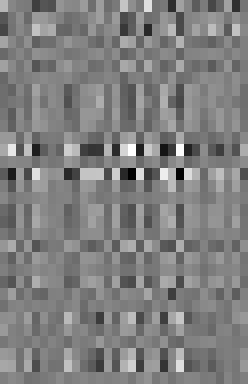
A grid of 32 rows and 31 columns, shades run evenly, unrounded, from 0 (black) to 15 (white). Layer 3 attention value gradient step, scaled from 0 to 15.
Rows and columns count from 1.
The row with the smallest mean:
13
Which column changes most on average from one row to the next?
23
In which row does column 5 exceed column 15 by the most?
3
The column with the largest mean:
22
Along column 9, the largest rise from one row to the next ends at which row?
16
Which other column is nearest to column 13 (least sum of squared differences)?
18
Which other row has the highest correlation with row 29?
9
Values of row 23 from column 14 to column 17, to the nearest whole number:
7 8 7 7
